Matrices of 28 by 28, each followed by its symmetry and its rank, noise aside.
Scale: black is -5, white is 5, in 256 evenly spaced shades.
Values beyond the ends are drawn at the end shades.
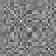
symmetric, rank three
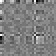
symmetric, rank one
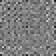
symmetric, rank three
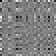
symmetric, rank one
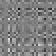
antisymmetric, rank two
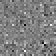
symmetric, rank three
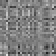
no symmetry, rank three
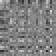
symmetric, rank one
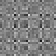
symmetric, rank one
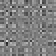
antisymmetric, rank two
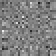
symmetric, rank three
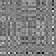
antisymmetric, rank two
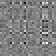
no symmetry, rank one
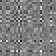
symmetric, rank one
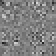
no symmetry, rank three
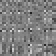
no symmetry, rank two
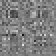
no symmetry, rank three
